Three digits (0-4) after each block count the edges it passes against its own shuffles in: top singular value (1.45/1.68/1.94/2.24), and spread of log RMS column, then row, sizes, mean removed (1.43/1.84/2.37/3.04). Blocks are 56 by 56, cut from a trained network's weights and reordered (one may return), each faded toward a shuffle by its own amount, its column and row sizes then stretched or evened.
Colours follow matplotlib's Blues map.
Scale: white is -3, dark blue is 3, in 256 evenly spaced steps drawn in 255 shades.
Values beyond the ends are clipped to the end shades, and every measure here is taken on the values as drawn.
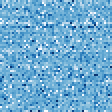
0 0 1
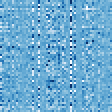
2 4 0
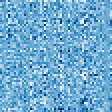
1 4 2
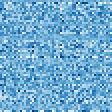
1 2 4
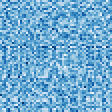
4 0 1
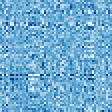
4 3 3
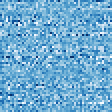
0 1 3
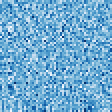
3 2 1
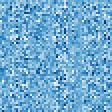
0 4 2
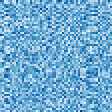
4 1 0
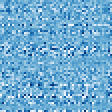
2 3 4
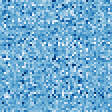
1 3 2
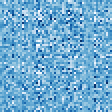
0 4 3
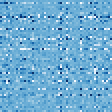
2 3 4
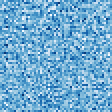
0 2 0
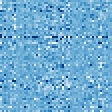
2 3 3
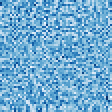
3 1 0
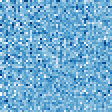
0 2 2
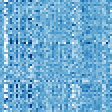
4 3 2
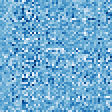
1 3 3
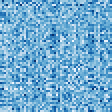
3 0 2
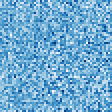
0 1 2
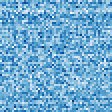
1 0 0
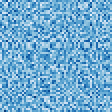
4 1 0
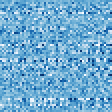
3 0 4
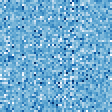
0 3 1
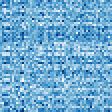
4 2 0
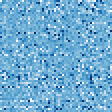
0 2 2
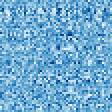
2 2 3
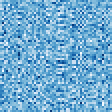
4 2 1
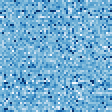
0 0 2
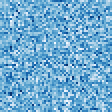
1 2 1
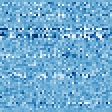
3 0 4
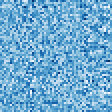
0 2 2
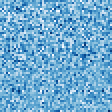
0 2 2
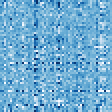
3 3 3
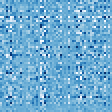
2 4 4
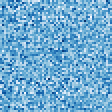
0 1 2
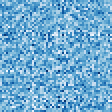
2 1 2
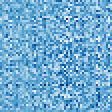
0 4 3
